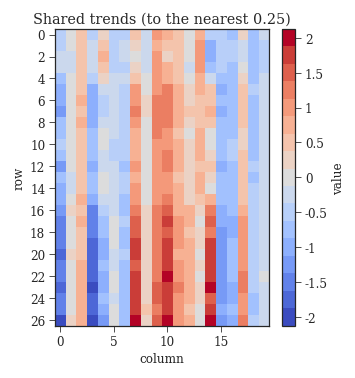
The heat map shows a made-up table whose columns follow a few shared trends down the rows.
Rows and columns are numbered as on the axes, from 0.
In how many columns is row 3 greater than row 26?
7
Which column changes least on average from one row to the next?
19
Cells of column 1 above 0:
3
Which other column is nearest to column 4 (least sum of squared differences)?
6
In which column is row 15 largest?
10
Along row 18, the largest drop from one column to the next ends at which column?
15
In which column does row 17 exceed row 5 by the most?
14
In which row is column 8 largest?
25
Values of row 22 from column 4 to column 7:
-1 0 -0.75 1.75
